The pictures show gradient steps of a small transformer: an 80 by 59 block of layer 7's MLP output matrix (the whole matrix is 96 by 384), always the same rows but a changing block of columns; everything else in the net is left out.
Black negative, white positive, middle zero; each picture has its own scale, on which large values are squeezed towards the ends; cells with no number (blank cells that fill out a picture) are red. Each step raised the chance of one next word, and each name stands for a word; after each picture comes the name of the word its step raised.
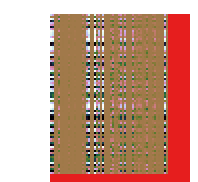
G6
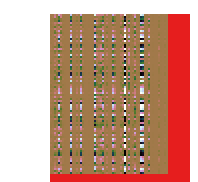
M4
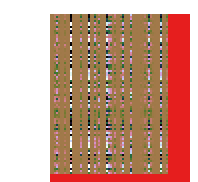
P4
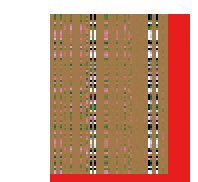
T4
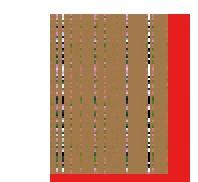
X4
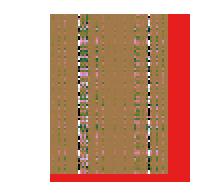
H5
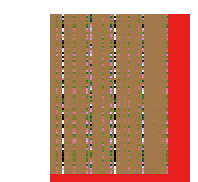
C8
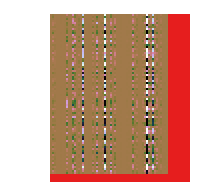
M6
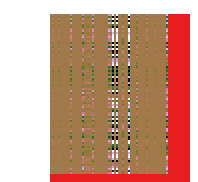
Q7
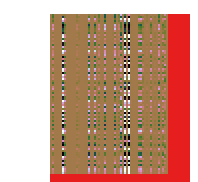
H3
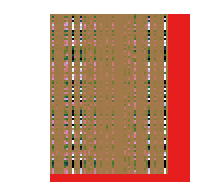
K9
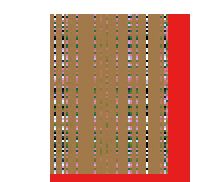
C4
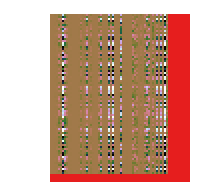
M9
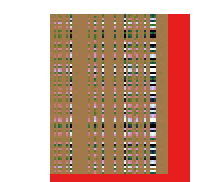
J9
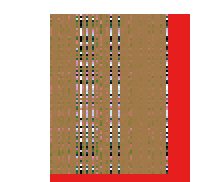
M9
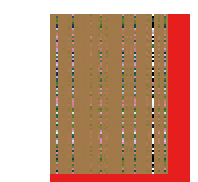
C8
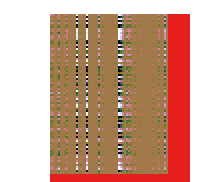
Q7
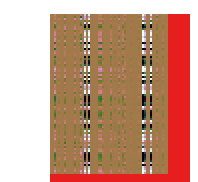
X4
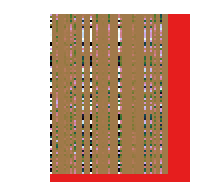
G6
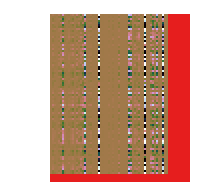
C8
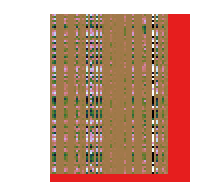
X4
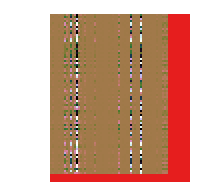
P4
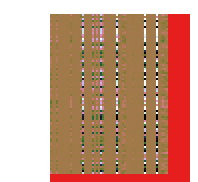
G6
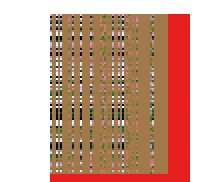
H5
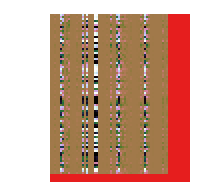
X4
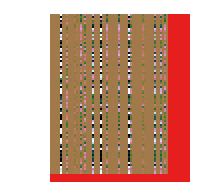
C8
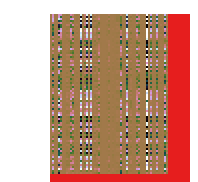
Q7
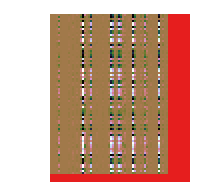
P4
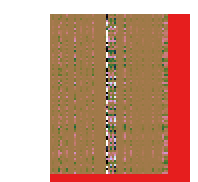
T4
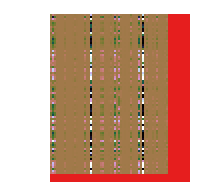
C4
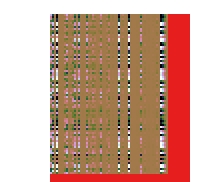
P4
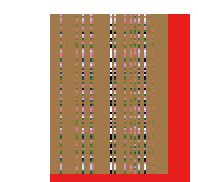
M6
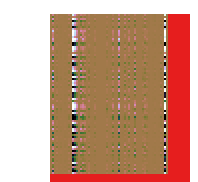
G6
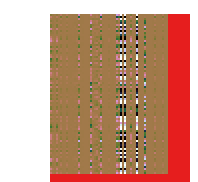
C4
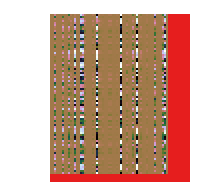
M6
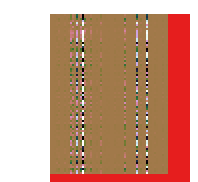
T4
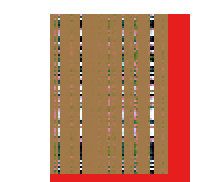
M9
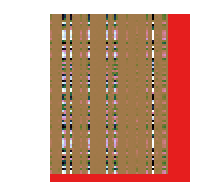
T4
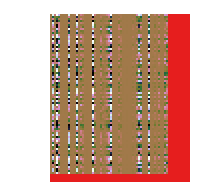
M4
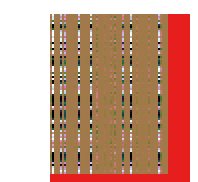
X4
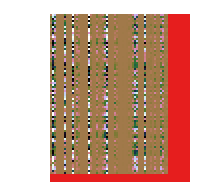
Q7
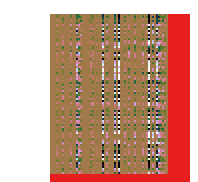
K9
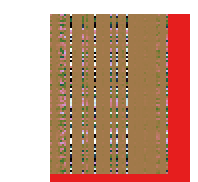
C8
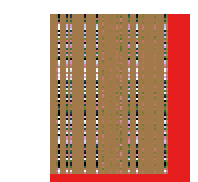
K9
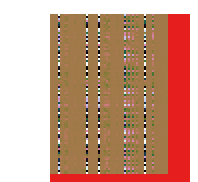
C8
